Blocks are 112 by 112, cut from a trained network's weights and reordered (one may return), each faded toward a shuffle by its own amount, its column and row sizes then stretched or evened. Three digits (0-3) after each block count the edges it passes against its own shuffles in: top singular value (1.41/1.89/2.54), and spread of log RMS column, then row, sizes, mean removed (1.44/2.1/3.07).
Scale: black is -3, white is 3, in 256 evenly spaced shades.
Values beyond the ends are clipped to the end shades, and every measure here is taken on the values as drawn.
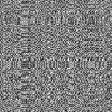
3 1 2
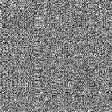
2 0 2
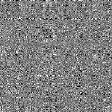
2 2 3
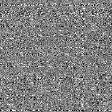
0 2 3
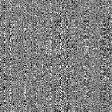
2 3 1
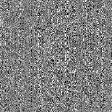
1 3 1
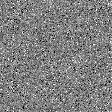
0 1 0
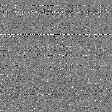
2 1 3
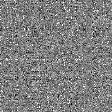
1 2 0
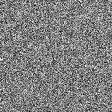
1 0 0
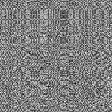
3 0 1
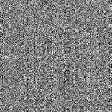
2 2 1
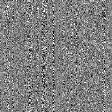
1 3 0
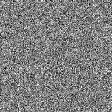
1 0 1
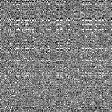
3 2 2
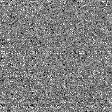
1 1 2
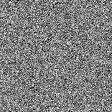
0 0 0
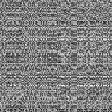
3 0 2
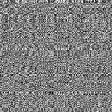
3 0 2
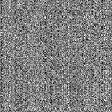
2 2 0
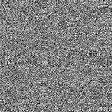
2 0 1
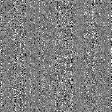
0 3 0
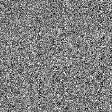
0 2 1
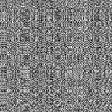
3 1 2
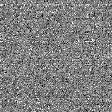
1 1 0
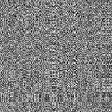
3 2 1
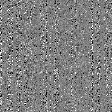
1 3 0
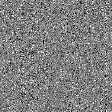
1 2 0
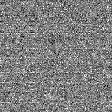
2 0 0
